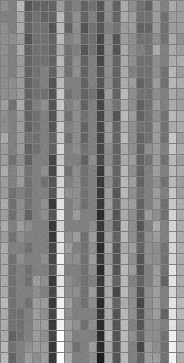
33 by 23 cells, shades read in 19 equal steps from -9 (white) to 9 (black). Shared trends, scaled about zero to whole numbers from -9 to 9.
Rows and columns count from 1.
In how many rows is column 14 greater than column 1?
13
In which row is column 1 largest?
2
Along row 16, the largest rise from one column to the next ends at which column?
9
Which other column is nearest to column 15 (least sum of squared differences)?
18
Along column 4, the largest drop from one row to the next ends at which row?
21
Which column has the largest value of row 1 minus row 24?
8
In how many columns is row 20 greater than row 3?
6
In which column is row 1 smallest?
3
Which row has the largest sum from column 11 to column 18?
4
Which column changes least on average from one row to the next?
5
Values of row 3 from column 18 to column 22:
2 2 -2 1 -2
